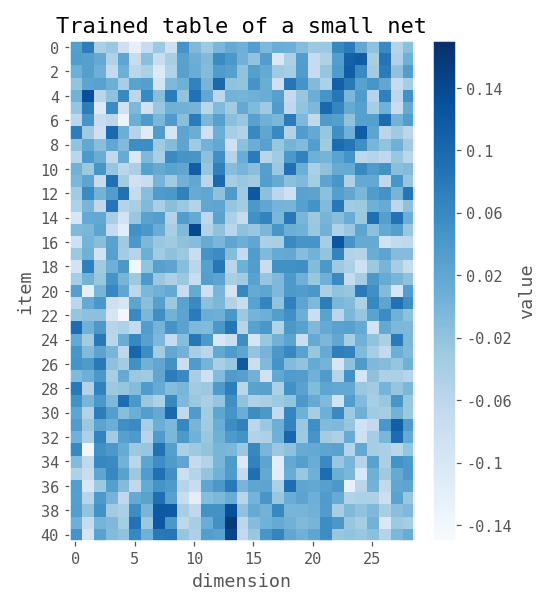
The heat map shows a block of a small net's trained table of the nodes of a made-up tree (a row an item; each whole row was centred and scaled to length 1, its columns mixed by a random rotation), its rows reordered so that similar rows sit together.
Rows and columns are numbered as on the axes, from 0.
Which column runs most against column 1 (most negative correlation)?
7
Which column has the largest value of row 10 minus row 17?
10
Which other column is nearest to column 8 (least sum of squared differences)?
21
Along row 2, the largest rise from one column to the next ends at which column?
26
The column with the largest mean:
18
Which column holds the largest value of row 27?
8
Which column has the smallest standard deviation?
19
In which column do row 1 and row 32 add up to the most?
23
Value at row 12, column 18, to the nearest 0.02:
-0.08
